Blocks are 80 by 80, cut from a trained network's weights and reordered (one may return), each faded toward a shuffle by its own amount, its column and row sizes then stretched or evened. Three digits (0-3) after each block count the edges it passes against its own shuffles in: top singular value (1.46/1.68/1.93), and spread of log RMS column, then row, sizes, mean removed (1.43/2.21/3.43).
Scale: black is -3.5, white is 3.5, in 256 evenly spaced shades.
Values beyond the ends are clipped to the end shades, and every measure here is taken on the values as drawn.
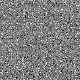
0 1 1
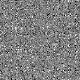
0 2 1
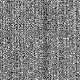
3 0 2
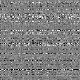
3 1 3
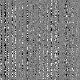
2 3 1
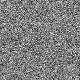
2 0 0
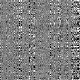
3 3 0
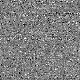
0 0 1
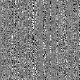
1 3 0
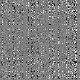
0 3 2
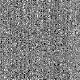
1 1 1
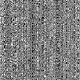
3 2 1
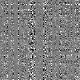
3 3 1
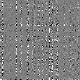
2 3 2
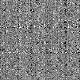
1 1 2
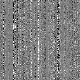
2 3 0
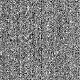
1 1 0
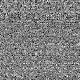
1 0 1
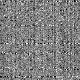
2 0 2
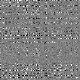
0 2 3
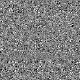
0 1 2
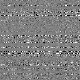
1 1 3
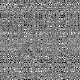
3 2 2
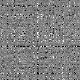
2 2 2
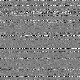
2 0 3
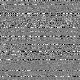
2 0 3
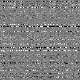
3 1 3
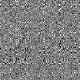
3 2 2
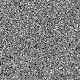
0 0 0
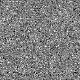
0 0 1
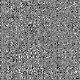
0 2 2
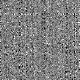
1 2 1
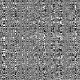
3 3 0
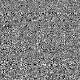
1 1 2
